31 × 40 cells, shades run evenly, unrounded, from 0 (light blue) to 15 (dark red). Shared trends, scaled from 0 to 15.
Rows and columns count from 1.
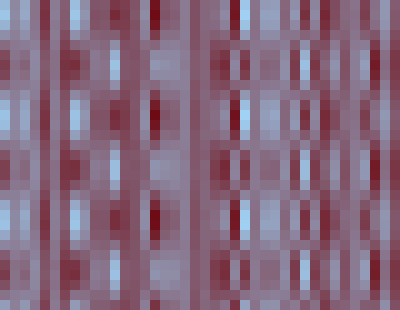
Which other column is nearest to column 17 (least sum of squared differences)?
18
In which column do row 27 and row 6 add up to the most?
38
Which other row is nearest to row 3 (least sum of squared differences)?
11
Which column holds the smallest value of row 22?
25
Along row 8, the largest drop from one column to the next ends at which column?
31
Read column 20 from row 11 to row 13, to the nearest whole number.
10 10 10
